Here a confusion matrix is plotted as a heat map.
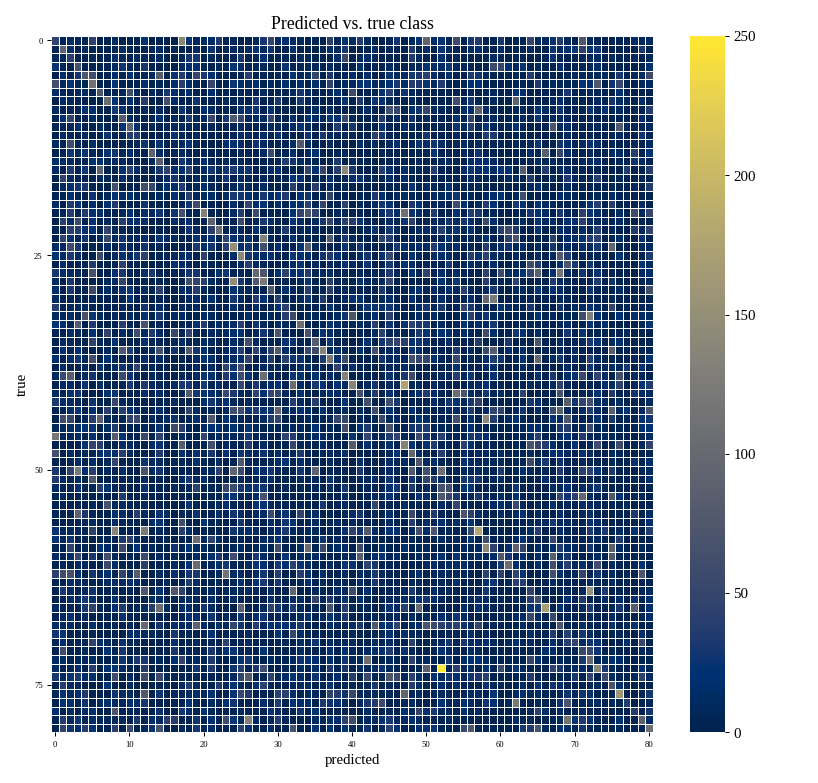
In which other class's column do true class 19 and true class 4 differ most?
14
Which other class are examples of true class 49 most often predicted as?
25
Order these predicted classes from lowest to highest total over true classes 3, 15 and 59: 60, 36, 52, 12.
52, 12, 60, 36
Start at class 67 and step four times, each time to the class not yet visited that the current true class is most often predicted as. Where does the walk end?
69
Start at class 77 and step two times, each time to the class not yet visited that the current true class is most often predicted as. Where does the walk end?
23
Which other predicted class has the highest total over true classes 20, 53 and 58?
71
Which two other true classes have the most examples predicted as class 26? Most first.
79, 74
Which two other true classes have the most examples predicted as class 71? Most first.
53, 0
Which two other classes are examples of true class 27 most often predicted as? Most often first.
68, 65
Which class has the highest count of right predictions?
57
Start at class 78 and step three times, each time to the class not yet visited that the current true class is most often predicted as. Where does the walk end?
12
